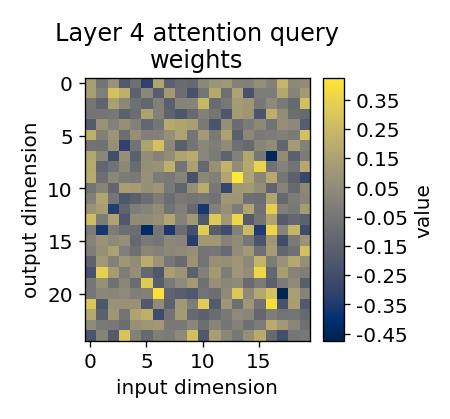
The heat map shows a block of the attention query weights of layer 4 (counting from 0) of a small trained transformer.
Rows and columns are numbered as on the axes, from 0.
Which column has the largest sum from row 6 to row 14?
13
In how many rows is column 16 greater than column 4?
16
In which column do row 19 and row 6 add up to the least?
3
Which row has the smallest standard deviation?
23
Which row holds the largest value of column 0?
21
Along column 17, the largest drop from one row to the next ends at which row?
20
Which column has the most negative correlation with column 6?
8
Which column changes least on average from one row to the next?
4
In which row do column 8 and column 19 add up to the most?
5
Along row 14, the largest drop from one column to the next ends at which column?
15
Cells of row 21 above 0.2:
3
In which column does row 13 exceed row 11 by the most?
11
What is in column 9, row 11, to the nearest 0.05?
-0.05
